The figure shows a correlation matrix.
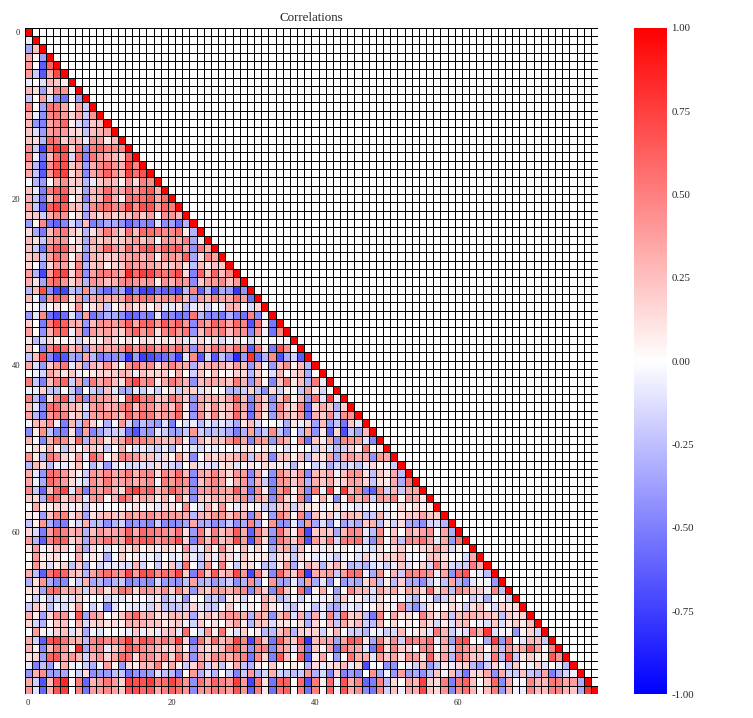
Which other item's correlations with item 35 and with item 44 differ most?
75
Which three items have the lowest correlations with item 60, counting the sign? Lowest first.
39, 31, 2
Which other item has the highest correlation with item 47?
50
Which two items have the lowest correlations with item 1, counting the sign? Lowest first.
76, 11
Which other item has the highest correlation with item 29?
14
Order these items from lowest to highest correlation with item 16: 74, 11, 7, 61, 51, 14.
51, 7, 74, 11, 61, 14
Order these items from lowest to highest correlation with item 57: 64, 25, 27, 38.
38, 25, 27, 64
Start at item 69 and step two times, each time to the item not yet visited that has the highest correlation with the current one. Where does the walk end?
77
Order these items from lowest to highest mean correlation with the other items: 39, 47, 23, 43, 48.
39, 23, 48, 43, 47
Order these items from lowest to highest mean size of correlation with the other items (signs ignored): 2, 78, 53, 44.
53, 44, 2, 78
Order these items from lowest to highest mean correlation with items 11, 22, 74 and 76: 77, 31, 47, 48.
31, 47, 48, 77
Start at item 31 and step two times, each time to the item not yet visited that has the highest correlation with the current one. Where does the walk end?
2
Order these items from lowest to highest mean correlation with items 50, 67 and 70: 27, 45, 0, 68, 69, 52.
68, 52, 69, 0, 27, 45
